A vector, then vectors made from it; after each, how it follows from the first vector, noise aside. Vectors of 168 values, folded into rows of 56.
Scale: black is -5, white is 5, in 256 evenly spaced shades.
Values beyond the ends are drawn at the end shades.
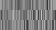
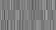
wrapped around, negated, shrunk.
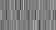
wrapped around, partly zeroed.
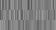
reversed, shrunk.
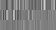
wrapped around, negated, partly zeroed.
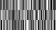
negated, scaled up.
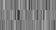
wrapped around, partly zeroed.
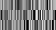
scaled up.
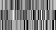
scaled up.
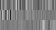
wrapped around, negated, partly zeroed.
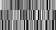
scaled up.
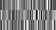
negated, scaled up.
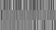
wrapped around, negated, partly zeroed.
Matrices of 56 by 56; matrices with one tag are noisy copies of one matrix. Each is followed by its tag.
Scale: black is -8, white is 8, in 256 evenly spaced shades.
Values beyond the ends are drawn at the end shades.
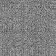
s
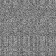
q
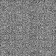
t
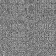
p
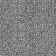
p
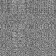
p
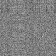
p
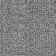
p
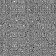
p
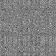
q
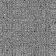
s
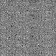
t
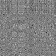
p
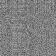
p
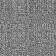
p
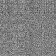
p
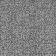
t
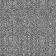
q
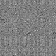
q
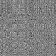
p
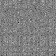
q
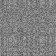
q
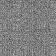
s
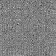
s
